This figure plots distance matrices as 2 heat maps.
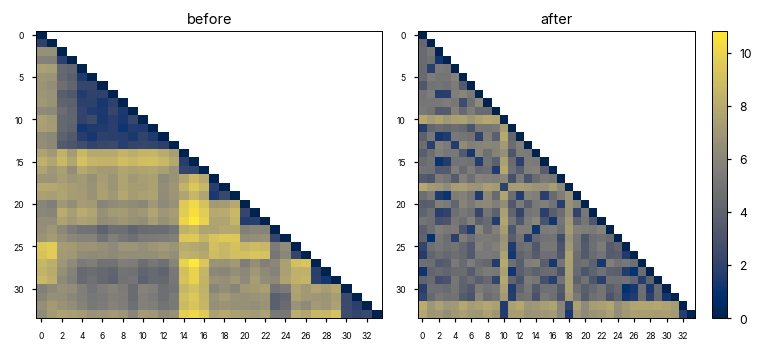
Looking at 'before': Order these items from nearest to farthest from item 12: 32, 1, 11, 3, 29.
11, 3, 29, 32, 1
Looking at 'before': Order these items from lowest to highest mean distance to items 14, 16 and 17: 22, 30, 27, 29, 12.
12, 30, 29, 27, 22
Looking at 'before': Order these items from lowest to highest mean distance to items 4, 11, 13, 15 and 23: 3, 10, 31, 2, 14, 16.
10, 3, 2, 31, 16, 14
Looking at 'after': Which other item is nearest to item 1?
24
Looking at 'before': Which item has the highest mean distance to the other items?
15
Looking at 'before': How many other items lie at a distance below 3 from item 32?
3
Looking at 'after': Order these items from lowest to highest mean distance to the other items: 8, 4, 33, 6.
6, 4, 8, 33
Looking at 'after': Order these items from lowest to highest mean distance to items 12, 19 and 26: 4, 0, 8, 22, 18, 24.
0, 22, 24, 4, 8, 18
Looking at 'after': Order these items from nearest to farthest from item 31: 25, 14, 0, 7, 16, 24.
25, 0, 14, 24, 16, 7
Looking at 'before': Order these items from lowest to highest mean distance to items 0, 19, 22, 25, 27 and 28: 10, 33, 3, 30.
10, 3, 30, 33
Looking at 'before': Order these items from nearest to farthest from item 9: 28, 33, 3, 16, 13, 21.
13, 3, 28, 33, 21, 16
